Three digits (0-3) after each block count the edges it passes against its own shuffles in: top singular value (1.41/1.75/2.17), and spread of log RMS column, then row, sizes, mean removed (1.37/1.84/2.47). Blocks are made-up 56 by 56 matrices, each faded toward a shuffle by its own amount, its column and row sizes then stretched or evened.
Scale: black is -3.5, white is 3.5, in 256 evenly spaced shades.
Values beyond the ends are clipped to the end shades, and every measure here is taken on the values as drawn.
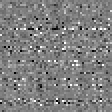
2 1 3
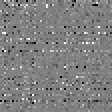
1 1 3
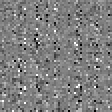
0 3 1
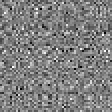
3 0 2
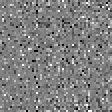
2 1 1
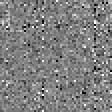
1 2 1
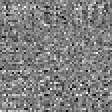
2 0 2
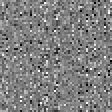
1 3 0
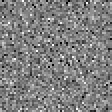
0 1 0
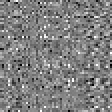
3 2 2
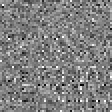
2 1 2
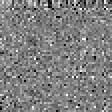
2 1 2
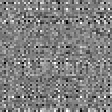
3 2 3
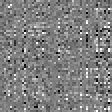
2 3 1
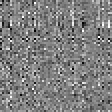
3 3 1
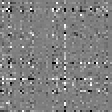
1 3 3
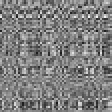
3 1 3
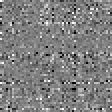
2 2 3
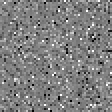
1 1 0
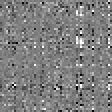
2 3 2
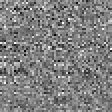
2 1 2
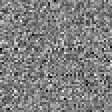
2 0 1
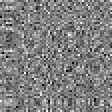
3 1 1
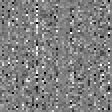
1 3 0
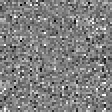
1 2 1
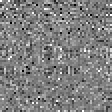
2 0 2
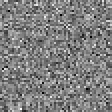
2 0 0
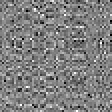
3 1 1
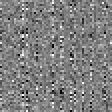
2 3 0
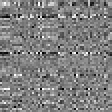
3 2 3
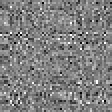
3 1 2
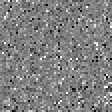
0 1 1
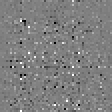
0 2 2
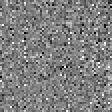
0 2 1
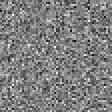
2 2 0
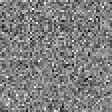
2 0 0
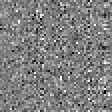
2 2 0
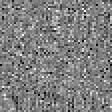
2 1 0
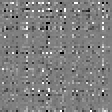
2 3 3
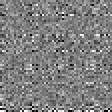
3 2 3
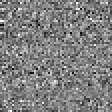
1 0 2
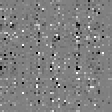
1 3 2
